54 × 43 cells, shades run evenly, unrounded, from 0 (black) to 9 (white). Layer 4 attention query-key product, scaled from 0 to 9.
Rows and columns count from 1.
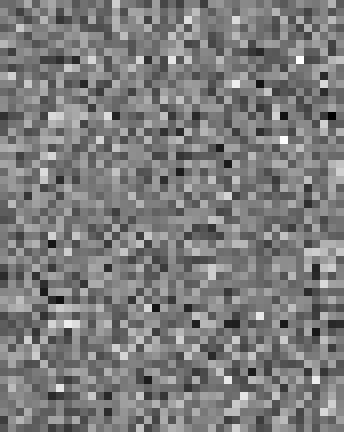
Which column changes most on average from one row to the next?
7
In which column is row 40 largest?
33
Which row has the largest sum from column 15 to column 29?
44
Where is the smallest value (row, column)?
15, 42
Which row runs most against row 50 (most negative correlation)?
30
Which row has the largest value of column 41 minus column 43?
16
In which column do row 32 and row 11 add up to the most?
41
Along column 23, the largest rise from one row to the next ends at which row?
18
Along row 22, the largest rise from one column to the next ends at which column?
6
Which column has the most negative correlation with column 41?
11
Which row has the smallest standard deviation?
27
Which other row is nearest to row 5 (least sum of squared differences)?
24
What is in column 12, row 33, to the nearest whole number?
5
